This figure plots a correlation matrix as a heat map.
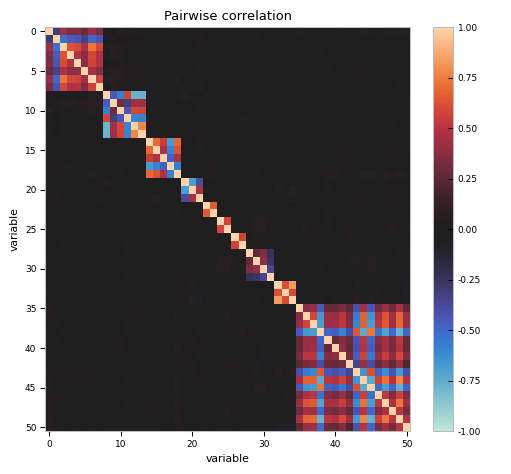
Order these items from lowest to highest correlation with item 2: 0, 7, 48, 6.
48, 0, 7, 6
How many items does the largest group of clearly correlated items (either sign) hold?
16
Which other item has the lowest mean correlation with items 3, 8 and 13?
1
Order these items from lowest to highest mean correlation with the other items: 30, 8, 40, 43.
43, 8, 30, 40
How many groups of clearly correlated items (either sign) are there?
10
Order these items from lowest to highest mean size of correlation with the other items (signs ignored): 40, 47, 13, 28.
28, 13, 40, 47
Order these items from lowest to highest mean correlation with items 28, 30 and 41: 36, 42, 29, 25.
25, 42, 36, 29
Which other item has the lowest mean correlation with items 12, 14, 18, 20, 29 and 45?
17
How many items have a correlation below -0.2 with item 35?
3
